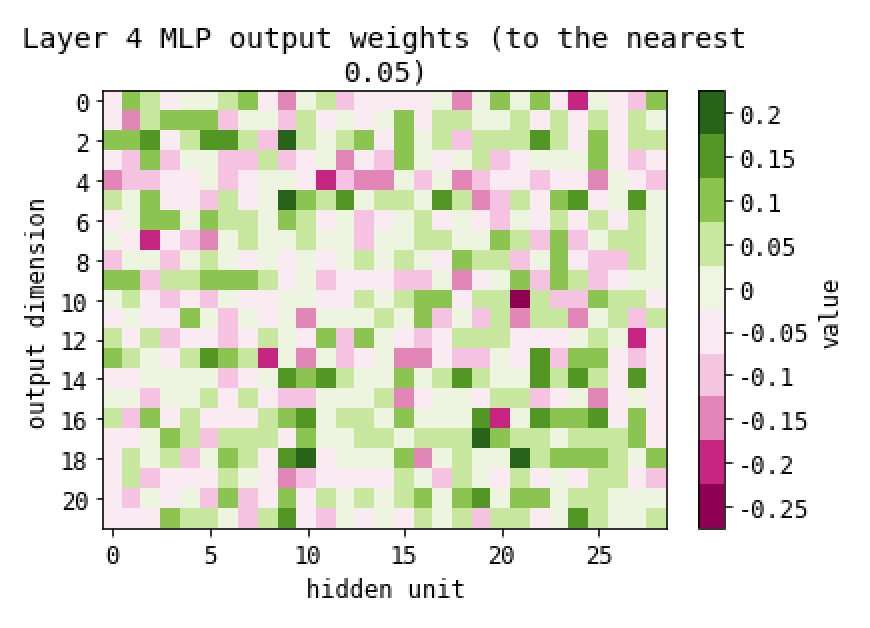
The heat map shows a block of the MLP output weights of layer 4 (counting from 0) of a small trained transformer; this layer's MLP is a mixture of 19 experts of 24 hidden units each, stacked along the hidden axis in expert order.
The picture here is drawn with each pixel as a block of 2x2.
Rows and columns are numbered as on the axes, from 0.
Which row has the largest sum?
2
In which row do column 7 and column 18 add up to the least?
4
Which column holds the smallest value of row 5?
19
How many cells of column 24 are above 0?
9
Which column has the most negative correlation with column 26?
5
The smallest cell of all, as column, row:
21, 10
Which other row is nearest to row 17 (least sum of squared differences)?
20
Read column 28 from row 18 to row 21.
0.1 -0.1 0 0.05
